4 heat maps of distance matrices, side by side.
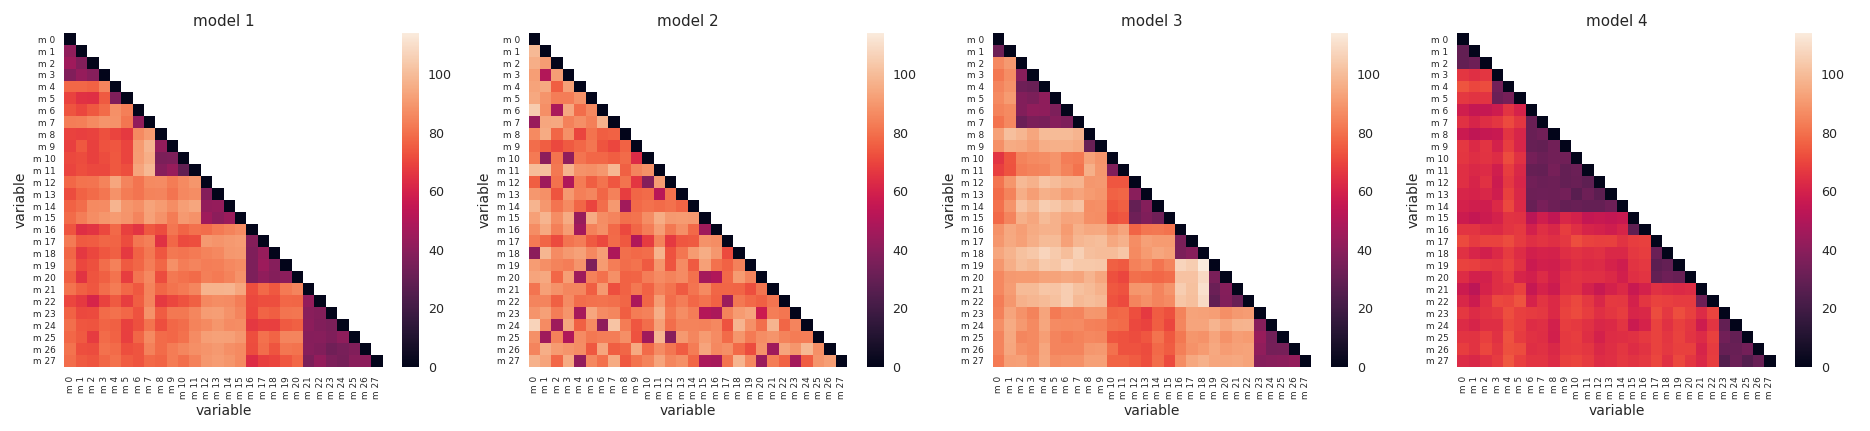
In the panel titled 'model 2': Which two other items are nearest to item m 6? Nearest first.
m 24, m 2
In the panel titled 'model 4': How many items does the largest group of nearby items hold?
9
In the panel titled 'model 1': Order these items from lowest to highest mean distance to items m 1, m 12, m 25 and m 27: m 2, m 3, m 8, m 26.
m 26, m 2, m 3, m 8
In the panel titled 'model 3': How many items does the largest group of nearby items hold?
6
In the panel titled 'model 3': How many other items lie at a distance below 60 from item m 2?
5
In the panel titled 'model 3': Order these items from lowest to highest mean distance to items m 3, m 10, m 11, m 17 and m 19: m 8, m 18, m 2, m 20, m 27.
m 20, m 2, m 27, m 18, m 8
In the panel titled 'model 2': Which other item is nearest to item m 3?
m 10
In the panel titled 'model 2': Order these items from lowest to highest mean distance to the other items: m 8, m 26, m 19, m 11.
m 8, m 19, m 26, m 11
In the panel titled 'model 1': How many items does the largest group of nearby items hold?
7
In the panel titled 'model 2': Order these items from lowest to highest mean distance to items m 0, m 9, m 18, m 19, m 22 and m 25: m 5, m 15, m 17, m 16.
m 17, m 5, m 16, m 15
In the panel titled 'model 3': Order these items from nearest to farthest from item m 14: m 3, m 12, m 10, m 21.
m 12, m 10, m 21, m 3
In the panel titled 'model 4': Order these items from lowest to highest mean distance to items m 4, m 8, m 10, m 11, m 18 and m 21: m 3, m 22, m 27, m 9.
m 9, m 3, m 22, m 27
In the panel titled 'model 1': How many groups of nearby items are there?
7
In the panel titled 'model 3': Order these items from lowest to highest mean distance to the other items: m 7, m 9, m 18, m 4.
m 7, m 4, m 9, m 18
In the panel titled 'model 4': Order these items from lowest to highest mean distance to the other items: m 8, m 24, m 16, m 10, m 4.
m 8, m 10, m 24, m 16, m 4
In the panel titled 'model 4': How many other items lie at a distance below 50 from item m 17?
3
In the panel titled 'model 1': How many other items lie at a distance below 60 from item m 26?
6
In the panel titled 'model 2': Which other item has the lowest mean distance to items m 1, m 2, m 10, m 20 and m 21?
m 12
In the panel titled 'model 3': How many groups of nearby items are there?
8
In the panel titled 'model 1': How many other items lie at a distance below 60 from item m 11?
3
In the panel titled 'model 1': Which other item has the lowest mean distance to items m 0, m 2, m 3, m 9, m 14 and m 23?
m 1
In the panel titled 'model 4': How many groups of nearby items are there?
7
